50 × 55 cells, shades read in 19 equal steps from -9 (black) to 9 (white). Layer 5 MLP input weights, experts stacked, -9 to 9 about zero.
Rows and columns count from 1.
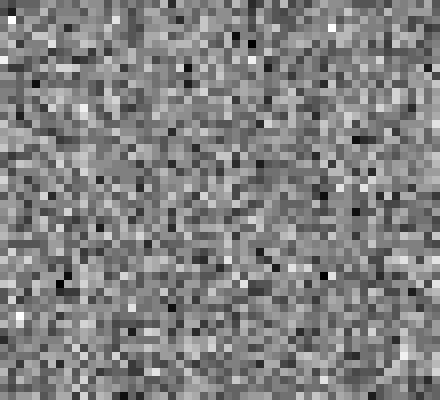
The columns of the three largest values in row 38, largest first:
2, 11, 45
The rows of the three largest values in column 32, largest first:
8, 28, 35
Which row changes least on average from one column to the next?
49
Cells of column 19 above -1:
32
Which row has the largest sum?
30
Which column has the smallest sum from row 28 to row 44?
22
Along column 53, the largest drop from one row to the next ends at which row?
37
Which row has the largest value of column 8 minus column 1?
21
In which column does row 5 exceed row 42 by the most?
25
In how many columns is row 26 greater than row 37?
25
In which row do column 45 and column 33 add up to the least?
16
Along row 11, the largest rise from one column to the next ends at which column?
42
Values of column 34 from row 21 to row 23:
-3 -1 -2
